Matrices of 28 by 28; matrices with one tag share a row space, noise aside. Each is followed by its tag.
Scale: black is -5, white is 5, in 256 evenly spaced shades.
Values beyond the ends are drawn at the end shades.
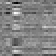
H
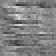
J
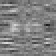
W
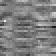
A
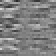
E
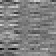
E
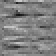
J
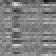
H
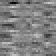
W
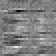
J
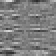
E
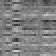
H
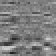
W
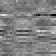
A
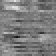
J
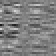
E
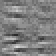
J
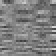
A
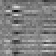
H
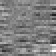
A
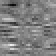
W
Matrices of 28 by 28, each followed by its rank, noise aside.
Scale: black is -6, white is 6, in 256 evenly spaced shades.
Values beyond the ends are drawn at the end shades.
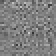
six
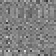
four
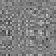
four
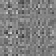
three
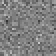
eight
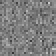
eight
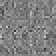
six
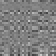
two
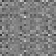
three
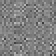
three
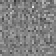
eight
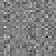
three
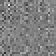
four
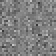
eight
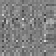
three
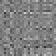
three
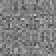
six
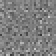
six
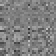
four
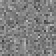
eight
